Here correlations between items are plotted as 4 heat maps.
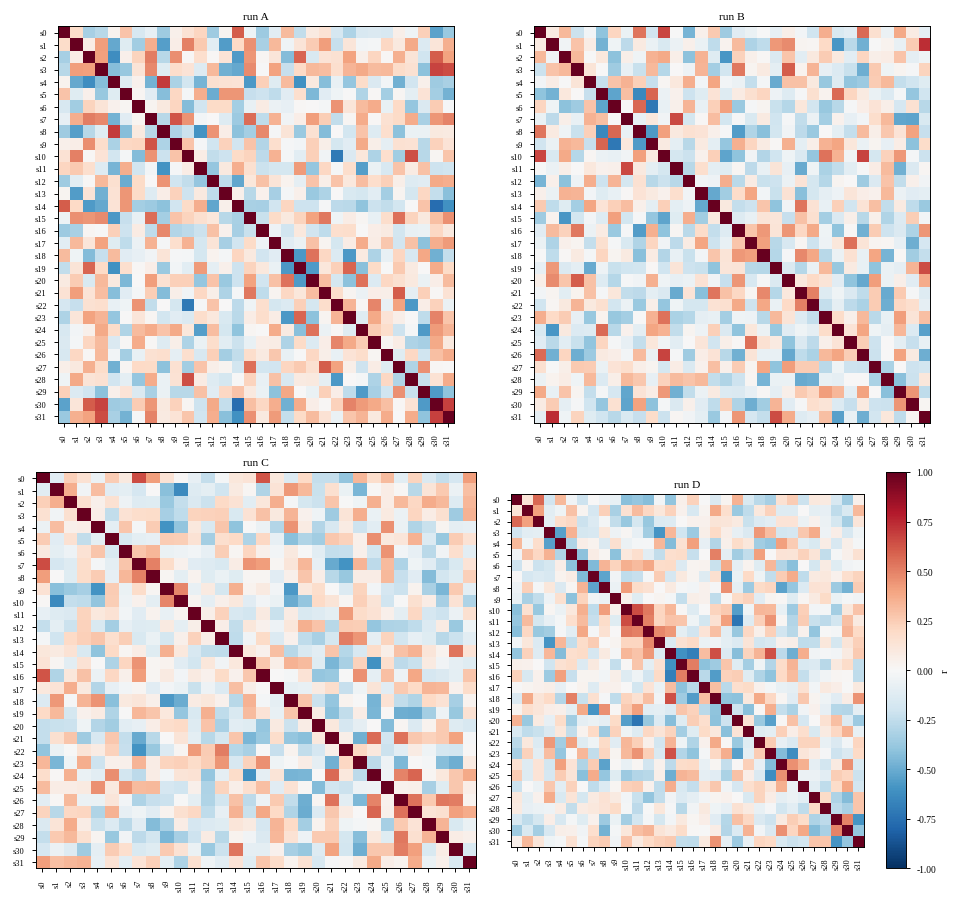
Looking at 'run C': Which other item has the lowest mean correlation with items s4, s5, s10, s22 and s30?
s19
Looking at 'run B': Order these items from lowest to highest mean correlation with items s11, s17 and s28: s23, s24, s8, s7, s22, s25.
s22, s23, s24, s8, s25, s7
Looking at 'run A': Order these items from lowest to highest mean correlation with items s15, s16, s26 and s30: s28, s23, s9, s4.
s4, s9, s28, s23
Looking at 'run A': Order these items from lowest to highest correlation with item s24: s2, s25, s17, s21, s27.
s27, s21, s2, s25, s17
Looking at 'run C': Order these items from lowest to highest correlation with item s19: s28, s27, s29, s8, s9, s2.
s27, s28, s2, s29, s9, s8
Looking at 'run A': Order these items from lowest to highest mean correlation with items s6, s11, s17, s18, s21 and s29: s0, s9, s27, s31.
s31, s9, s0, s27
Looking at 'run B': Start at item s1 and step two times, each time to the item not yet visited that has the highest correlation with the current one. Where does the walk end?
s19
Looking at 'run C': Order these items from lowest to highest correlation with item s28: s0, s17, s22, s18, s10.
s0, s22, s10, s18, s17
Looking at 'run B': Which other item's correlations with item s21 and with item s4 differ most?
s28
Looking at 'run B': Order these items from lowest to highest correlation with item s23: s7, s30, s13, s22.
s7, s22, s13, s30
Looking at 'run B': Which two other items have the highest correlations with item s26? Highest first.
s10, s0
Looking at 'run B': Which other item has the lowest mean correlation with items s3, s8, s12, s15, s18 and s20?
s26
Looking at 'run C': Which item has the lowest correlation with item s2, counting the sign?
s9
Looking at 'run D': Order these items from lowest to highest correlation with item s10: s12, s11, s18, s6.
s18, s6, s12, s11
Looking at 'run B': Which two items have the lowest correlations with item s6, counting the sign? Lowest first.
s9, s5
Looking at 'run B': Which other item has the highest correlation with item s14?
s21
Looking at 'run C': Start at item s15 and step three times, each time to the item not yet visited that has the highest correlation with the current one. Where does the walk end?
s16
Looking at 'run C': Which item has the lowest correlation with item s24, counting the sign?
s15
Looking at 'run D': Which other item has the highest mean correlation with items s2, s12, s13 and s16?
s4
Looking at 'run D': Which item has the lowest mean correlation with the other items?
s20
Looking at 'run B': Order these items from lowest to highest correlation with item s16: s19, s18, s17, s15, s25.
s15, s25, s19, s17, s18
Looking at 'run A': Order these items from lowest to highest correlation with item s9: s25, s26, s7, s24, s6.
s26, s25, s6, s24, s7
